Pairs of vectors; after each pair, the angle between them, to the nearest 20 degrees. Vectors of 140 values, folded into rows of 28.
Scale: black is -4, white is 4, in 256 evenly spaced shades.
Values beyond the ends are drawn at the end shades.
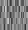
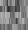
60 degrees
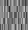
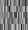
20 degrees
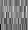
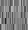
60 degrees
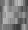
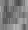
160 degrees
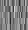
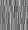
160 degrees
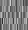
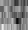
80 degrees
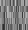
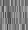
140 degrees
